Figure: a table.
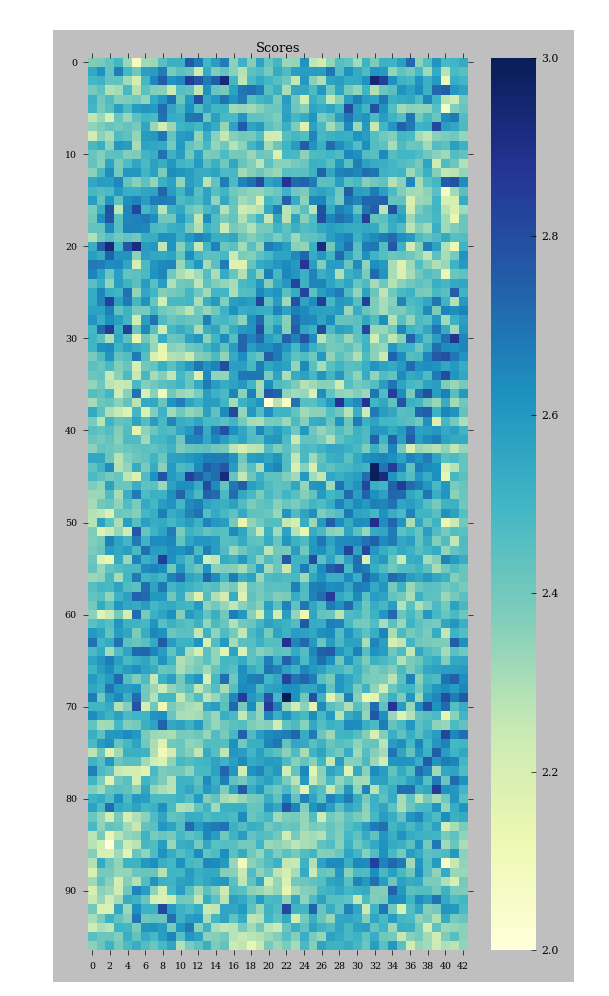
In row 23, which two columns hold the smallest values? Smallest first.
40, 35
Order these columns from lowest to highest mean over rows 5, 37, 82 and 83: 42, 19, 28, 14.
42, 19, 28, 14
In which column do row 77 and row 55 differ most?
6
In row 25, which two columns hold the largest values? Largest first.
24, 41
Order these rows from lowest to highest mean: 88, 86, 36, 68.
88, 86, 36, 68
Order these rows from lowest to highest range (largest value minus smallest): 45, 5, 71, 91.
91, 71, 5, 45
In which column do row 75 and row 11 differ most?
39
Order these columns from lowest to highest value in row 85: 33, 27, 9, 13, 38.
9, 38, 27, 13, 33
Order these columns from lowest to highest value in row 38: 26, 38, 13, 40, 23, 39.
26, 23, 39, 13, 40, 38
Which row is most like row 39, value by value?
11
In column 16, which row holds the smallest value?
22
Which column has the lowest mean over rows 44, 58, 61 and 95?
17
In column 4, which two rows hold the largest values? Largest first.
29, 20
